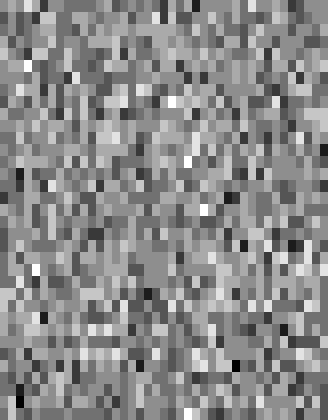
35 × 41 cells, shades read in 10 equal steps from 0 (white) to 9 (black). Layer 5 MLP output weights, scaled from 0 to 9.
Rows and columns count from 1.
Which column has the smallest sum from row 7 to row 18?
22
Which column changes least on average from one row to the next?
2
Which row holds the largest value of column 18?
31
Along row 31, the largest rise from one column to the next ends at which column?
30
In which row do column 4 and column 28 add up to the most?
35
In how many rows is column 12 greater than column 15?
20
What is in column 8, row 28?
3
